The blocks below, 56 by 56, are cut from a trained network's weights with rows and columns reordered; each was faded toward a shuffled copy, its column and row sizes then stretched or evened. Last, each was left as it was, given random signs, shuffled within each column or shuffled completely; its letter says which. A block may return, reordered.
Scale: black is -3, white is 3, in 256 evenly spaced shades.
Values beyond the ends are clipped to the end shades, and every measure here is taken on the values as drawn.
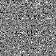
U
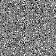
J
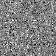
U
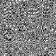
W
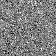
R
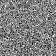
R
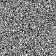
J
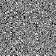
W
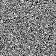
R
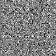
U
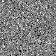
J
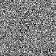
W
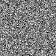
J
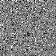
U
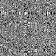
W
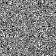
U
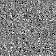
U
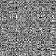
W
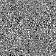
U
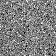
R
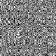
W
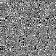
W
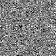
W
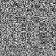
W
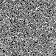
R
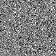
J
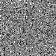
J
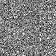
J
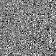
U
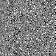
J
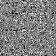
W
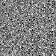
J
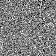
J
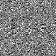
W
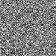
W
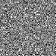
W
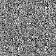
U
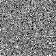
J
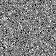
R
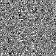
U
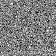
R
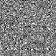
W
